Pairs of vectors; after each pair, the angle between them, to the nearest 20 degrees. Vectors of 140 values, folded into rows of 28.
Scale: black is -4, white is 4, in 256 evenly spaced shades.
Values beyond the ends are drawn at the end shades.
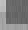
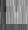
160 degrees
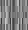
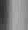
100 degrees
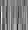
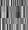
60 degrees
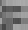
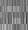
120 degrees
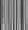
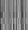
20 degrees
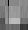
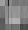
20 degrees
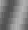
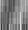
40 degrees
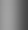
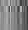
40 degrees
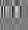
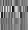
40 degrees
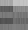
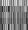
60 degrees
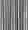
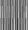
20 degrees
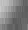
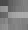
120 degrees
